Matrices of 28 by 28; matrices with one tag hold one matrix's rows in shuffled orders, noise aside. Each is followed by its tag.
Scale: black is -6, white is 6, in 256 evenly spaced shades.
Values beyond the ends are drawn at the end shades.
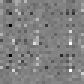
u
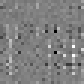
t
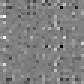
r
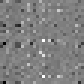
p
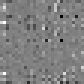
r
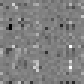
u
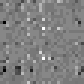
p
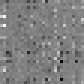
r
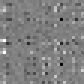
r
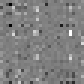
u
